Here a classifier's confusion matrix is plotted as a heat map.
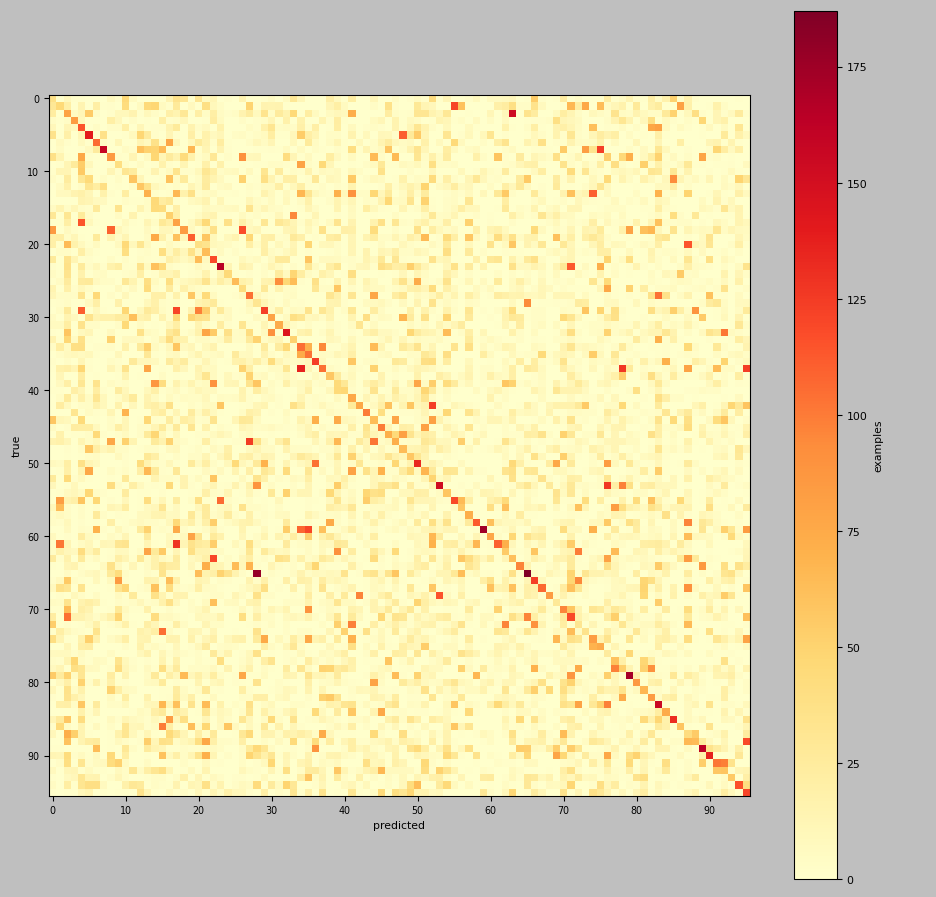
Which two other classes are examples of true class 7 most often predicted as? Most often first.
75, 73
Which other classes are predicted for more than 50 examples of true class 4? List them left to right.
74, 82, 83
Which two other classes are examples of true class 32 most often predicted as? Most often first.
92, 30
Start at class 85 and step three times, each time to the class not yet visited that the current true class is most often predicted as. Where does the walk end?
83
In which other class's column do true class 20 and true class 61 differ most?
17
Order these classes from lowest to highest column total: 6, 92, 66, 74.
74, 6, 92, 66
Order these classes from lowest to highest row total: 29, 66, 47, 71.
66, 47, 71, 29
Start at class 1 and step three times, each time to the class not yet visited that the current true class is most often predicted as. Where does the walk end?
71
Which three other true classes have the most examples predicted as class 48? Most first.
5, 46, 30
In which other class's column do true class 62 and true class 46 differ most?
72
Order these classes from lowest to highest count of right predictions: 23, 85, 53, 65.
85, 53, 23, 65
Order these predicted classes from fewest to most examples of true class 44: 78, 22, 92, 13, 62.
62, 78, 22, 13, 92
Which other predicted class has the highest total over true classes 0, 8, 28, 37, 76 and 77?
78
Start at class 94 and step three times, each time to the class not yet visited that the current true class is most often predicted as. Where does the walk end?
84
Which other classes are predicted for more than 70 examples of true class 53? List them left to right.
28, 76, 78
